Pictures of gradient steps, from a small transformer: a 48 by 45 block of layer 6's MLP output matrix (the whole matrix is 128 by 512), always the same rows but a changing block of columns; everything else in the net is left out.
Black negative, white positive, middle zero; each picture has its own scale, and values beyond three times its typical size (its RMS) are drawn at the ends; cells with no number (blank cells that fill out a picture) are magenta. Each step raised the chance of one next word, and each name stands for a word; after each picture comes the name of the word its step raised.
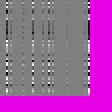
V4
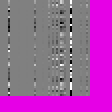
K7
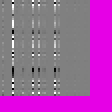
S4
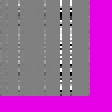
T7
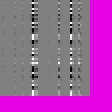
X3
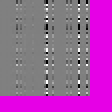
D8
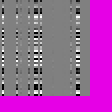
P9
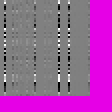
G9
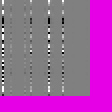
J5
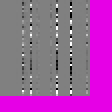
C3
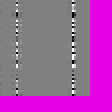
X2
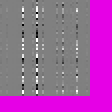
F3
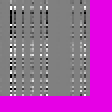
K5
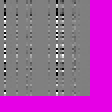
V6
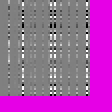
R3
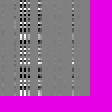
X3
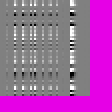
T7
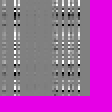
T7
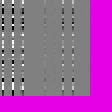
K7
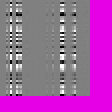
X2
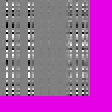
R3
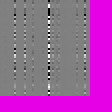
V6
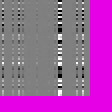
X3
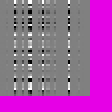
K7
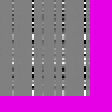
X3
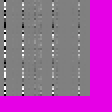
R3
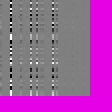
X3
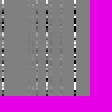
K7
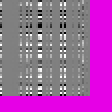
R3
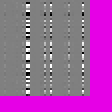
X2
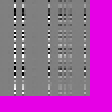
V6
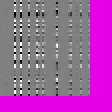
X2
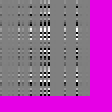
G9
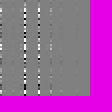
F3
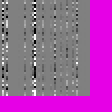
X3
